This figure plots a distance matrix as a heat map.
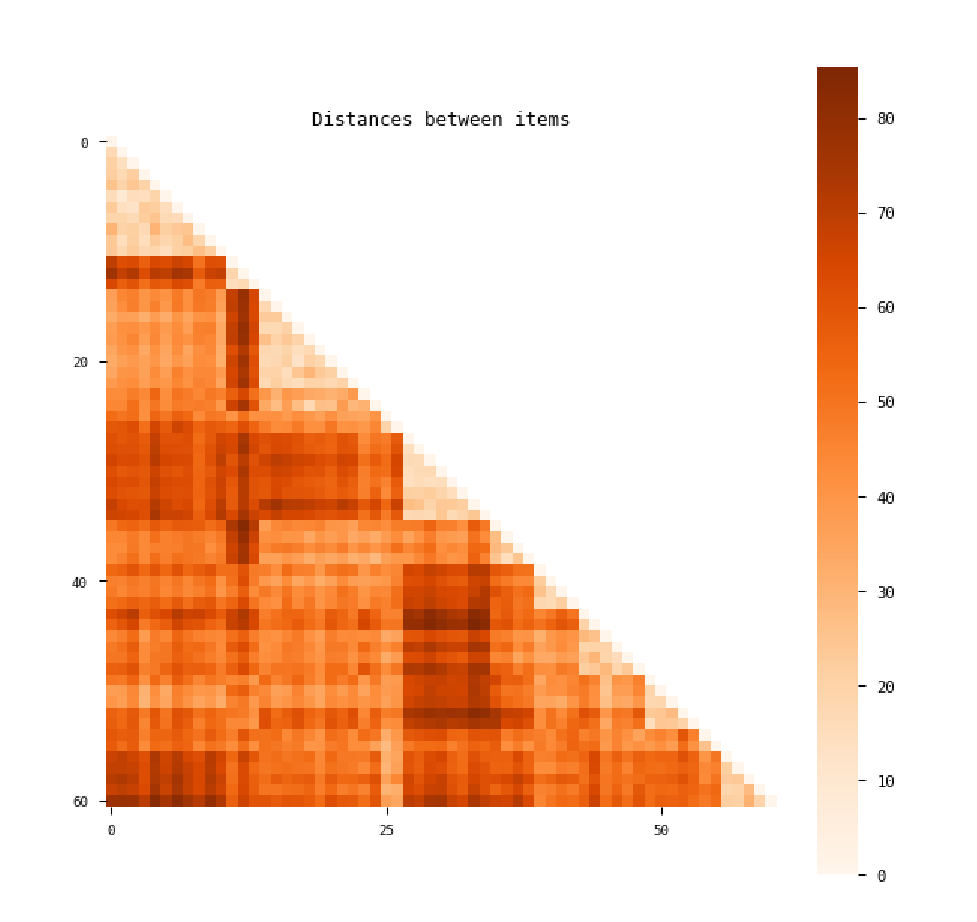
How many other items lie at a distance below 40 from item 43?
5
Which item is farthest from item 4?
60
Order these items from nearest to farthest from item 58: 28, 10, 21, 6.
21, 28, 10, 6
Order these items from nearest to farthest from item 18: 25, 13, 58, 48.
25, 48, 58, 13
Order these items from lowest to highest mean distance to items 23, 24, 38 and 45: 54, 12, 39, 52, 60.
39, 54, 52, 60, 12
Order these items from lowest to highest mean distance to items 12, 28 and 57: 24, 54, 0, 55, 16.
55, 54, 24, 16, 0
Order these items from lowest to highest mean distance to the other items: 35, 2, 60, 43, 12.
2, 35, 43, 60, 12
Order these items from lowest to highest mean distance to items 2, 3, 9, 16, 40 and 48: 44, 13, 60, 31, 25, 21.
21, 25, 44, 13, 31, 60
